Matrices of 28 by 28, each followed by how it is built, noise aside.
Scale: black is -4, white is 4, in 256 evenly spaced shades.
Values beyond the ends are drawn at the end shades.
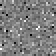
sparse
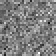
Hankel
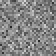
Toeplitz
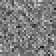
Toeplitz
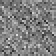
Toeplitz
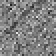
Hankel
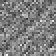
Hankel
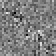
banded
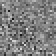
lower triangular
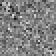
banded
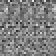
repeating columns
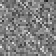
Toeplitz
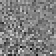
lower triangular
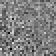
lower triangular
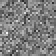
Hankel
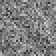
Toeplitz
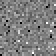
sparse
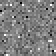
sparse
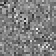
banded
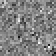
banded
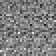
repeating columns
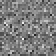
repeating columns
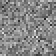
Hankel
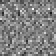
repeating columns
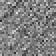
Hankel
